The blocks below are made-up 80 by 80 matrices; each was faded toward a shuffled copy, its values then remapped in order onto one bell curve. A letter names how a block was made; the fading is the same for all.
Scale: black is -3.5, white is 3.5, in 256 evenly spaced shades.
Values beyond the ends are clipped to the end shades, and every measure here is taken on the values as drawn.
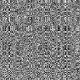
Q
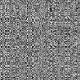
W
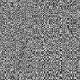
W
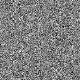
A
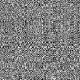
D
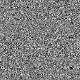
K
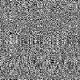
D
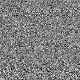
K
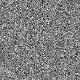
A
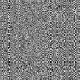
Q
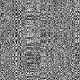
Q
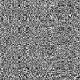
D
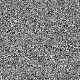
K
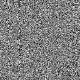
A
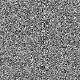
A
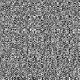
D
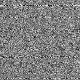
K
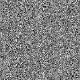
A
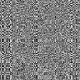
Q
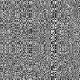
Q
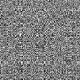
D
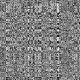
Q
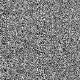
A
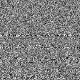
K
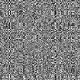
W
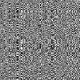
Q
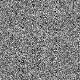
A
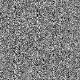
A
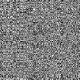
D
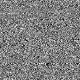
K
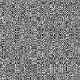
W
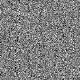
A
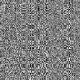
W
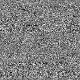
K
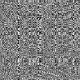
Q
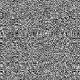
D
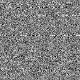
K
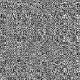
D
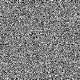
K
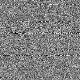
K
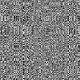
Q
